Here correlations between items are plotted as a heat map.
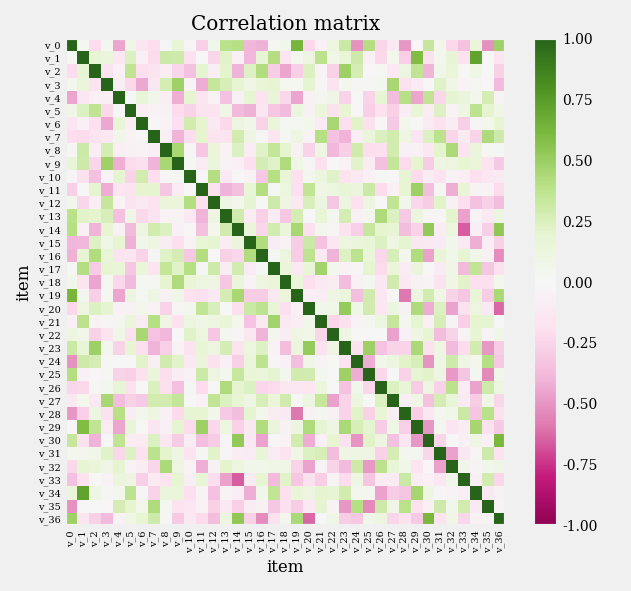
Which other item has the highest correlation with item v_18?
v_9
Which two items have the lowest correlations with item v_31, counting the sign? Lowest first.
v_32, v_22
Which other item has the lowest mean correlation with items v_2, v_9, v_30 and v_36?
v_20
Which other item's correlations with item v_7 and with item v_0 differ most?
v_35
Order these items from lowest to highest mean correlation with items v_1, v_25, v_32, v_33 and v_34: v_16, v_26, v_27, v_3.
v_26, v_27, v_3, v_16
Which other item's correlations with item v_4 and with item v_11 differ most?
v_29
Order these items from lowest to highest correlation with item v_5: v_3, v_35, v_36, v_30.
v_3, v_30, v_36, v_35
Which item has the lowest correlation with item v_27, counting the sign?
v_22
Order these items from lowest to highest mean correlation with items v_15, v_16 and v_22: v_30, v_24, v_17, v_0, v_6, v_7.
v_0, v_30, v_7, v_17, v_6, v_24
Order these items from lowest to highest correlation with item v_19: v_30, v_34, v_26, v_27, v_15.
v_15, v_26, v_27, v_34, v_30
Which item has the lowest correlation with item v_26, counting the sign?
v_34
